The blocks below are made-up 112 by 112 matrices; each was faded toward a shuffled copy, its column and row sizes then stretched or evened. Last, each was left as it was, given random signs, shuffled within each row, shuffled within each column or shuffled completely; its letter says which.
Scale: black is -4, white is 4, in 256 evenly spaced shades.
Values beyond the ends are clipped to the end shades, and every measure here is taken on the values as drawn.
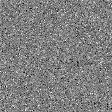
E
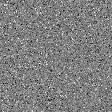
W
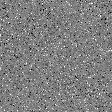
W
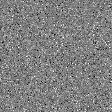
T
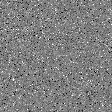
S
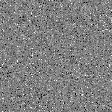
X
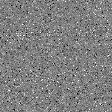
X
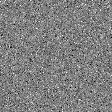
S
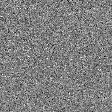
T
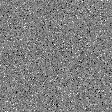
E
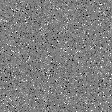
E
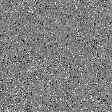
X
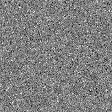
W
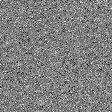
S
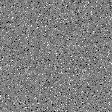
T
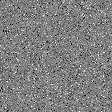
W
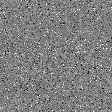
T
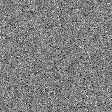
S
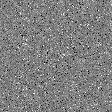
E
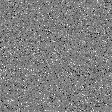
S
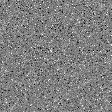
T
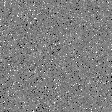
E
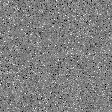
W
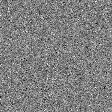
E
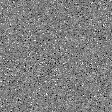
X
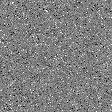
W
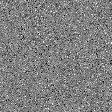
E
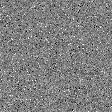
S
